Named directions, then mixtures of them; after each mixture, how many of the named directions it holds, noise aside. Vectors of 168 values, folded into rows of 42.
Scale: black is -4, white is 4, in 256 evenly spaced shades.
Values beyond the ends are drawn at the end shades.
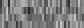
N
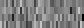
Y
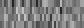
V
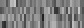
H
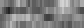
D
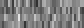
four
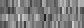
four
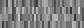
three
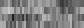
three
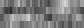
one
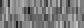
one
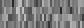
three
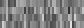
two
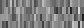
four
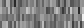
four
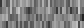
four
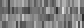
four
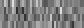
one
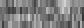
three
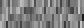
two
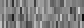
one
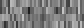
two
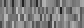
one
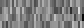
four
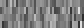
two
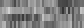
two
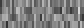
four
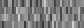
two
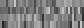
three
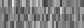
one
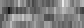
one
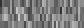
three
